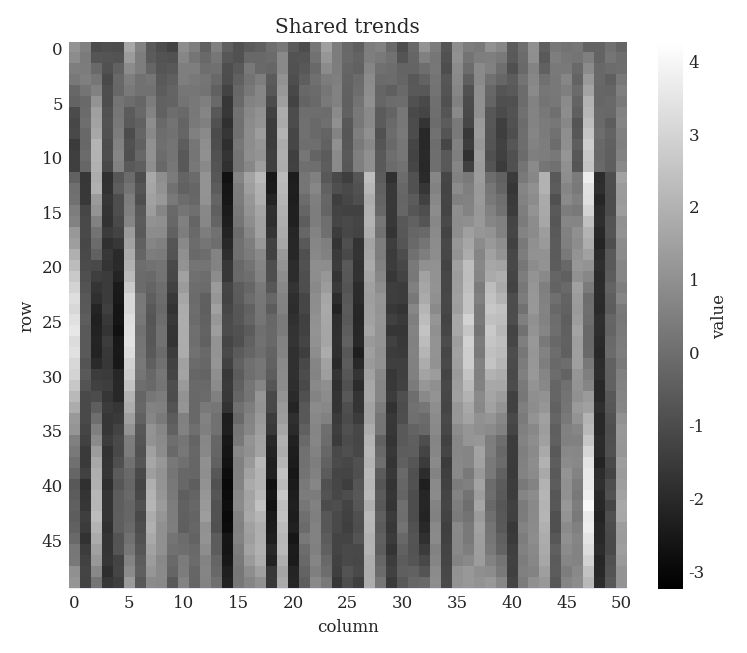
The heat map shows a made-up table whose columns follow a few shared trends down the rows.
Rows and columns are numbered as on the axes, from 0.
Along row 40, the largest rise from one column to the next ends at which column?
19
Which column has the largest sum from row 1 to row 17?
47
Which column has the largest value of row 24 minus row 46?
32
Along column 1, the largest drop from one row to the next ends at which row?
12
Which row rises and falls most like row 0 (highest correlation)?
1
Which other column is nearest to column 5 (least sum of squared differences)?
0
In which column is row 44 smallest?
14
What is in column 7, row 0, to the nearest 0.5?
-0.5
